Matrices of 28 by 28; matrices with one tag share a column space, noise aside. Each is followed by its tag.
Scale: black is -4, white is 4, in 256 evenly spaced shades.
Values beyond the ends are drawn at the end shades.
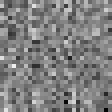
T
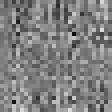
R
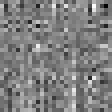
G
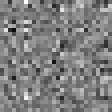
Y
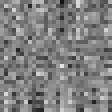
T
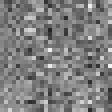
T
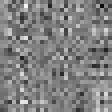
T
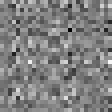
Y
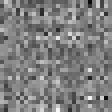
R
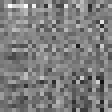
G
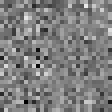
T
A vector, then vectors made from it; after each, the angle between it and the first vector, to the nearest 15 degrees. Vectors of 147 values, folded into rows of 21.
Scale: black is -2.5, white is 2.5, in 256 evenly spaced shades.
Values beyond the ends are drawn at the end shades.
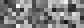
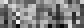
105 degrees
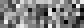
60 degrees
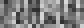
60 degrees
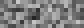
75 degrees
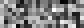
150 degrees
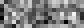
45 degrees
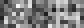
30 degrees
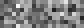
15 degrees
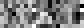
105 degrees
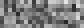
45 degrees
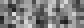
60 degrees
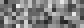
30 degrees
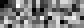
45 degrees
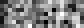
45 degrees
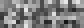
60 degrees
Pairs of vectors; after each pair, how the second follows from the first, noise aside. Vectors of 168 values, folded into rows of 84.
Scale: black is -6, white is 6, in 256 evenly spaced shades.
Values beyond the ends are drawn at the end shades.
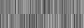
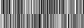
reversed, scaled up.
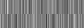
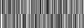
wrapped around, scaled up.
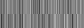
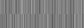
wrapped around, shrunk.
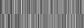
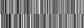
wrapped around, scaled up.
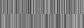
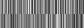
negated, scaled up.
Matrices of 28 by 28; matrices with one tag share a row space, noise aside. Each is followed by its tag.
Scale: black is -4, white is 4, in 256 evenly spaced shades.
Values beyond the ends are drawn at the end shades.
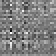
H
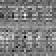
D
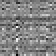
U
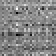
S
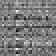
S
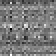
H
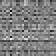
H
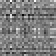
H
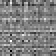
H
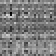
H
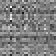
H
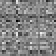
U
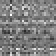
H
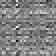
U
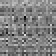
D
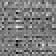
S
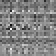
H
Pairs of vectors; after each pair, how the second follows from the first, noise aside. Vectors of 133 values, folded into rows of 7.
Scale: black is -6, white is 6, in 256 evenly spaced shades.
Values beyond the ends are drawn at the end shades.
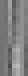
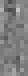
reversed, negated, partly zeroed.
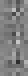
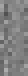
wrapped around, shrunk.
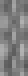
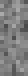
reversed, negated, partly zeroed.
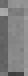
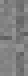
wrapped around, shrunk.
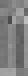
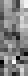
wrapped around, negated, scaled up.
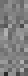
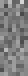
reversed, negated.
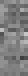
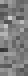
wrapped around.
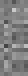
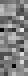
reversed, negated, scaled up.
